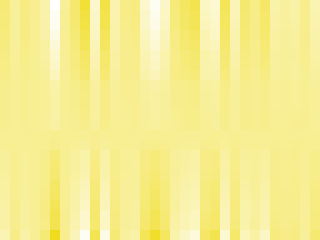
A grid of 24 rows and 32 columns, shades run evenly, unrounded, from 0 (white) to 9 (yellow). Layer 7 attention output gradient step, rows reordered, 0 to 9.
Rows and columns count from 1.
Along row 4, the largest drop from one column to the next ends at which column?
10
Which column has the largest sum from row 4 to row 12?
9
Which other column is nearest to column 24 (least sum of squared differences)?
32
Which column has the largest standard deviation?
6
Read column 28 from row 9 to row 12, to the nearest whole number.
4 4 4 4
